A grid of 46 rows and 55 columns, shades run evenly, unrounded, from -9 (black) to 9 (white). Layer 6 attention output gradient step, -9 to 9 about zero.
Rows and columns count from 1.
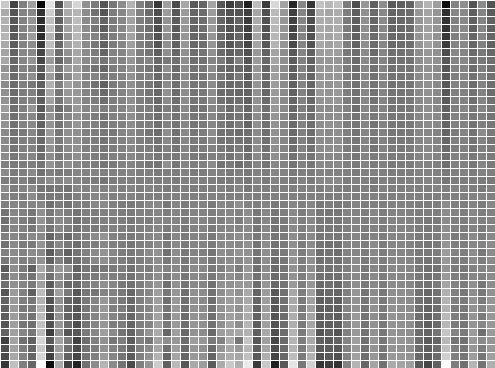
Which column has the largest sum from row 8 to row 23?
6
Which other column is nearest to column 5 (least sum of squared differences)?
50
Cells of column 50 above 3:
10
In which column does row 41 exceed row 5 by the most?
5
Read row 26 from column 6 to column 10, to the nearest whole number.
-1 0 -1 0 0
